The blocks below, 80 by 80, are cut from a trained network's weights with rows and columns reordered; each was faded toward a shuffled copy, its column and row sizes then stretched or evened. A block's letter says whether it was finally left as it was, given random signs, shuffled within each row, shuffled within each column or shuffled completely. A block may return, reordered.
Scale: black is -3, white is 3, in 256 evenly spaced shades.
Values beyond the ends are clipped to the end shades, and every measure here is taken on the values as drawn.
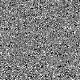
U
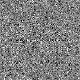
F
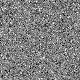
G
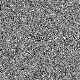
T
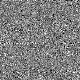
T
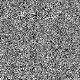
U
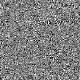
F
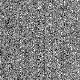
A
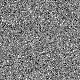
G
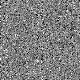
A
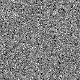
A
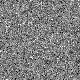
G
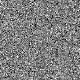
A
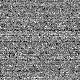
T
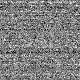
T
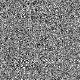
U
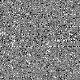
U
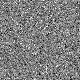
G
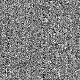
A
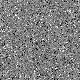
G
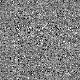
U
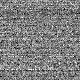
T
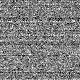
T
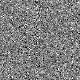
A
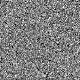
A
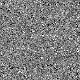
U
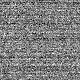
T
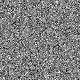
G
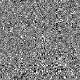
F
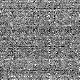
F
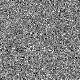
T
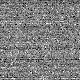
T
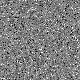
G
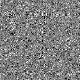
F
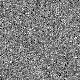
G
